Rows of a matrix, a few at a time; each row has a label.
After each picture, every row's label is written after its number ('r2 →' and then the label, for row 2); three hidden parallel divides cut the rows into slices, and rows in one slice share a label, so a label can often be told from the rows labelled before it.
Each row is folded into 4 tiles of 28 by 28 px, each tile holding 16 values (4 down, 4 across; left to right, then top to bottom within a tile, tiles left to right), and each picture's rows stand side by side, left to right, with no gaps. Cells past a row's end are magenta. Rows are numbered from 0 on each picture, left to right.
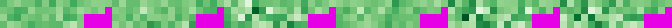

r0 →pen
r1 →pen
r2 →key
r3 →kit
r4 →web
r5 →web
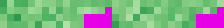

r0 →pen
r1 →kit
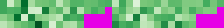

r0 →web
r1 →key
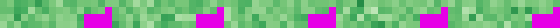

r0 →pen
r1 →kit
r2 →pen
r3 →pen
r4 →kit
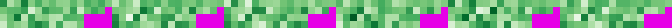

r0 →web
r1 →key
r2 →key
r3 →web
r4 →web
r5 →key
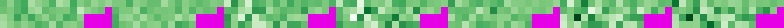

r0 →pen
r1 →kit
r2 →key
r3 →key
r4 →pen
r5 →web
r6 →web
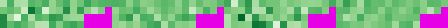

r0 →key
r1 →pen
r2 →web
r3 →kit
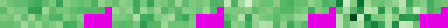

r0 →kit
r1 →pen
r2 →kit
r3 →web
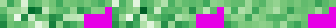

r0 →key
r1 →key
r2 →kit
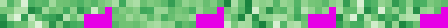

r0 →key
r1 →kit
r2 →web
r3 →key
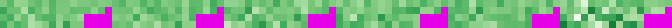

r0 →kit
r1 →kit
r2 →pen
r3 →kit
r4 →kit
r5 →key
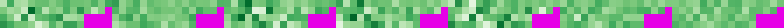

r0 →key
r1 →pen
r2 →web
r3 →web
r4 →key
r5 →kit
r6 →kit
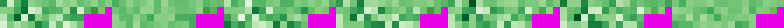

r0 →web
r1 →pen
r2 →key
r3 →web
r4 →web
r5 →web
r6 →kit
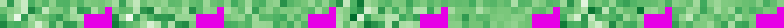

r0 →key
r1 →key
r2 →kit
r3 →web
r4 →pen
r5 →key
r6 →kit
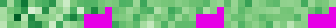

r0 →web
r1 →kit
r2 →pen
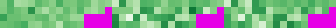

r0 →kit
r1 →key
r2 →key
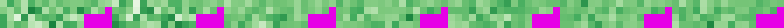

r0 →key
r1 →key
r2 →kit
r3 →pen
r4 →pen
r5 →pen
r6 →pen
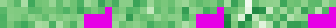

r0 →kit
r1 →pen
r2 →key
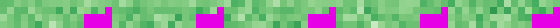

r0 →pen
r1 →pen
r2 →kit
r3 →kit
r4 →pen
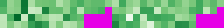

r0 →web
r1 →key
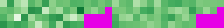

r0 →key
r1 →kit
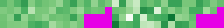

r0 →pen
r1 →key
